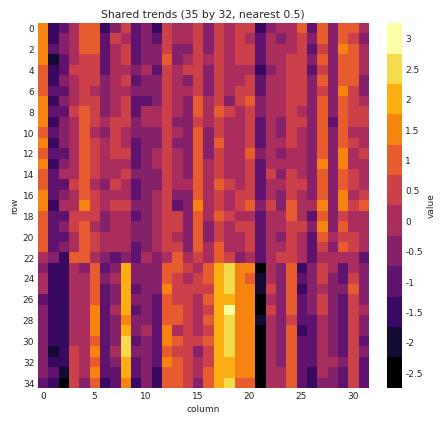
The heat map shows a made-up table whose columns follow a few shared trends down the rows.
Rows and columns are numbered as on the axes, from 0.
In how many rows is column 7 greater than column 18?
7
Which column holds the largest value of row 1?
0
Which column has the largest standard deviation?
18
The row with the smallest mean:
34
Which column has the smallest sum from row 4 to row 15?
1
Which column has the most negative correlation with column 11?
14
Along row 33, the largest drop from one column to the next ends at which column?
21
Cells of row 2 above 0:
13
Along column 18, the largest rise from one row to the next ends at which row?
23
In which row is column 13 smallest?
17
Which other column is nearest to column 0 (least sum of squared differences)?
29
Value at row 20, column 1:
-1
